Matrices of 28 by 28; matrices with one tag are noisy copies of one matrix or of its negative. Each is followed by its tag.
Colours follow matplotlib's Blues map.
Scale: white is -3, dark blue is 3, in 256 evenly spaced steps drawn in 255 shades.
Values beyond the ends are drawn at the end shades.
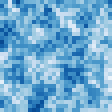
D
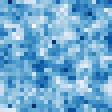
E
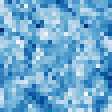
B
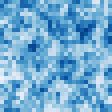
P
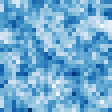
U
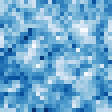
P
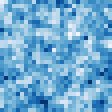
B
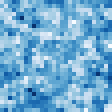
B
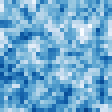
P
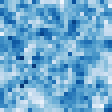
B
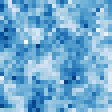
D
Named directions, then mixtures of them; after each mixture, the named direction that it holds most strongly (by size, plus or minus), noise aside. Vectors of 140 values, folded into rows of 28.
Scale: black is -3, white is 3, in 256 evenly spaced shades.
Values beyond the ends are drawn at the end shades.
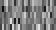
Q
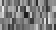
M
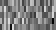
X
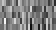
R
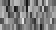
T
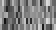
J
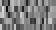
T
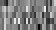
Q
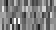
Q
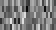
Q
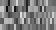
T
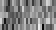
J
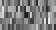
M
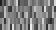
R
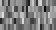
T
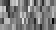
T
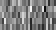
R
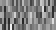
X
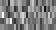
T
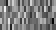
X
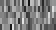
X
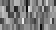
T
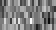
M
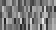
R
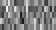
T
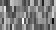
X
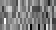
R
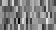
J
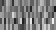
R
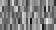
J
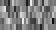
T
